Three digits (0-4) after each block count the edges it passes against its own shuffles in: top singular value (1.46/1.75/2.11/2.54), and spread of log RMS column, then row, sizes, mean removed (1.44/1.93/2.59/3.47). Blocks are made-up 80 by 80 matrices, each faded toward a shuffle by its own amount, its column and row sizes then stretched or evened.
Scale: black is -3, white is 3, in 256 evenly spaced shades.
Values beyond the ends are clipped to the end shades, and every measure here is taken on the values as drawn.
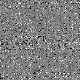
0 1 3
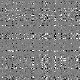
2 3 4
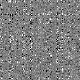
2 3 2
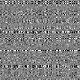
4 1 4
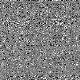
1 1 3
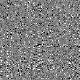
2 2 2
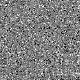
1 1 0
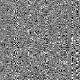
3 3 1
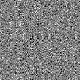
3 1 0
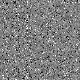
0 2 0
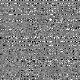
1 1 4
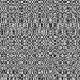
4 2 3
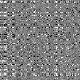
4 2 3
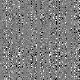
1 4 2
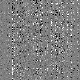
0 4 2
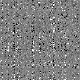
2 3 2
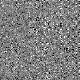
2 2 1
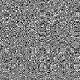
3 0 1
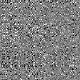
3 2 2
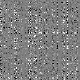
2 4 3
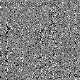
0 3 1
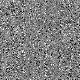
0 2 0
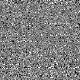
1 1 3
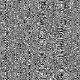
3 3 0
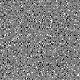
3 1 1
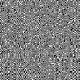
4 2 0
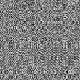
3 1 1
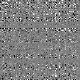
1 3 4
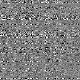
1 2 4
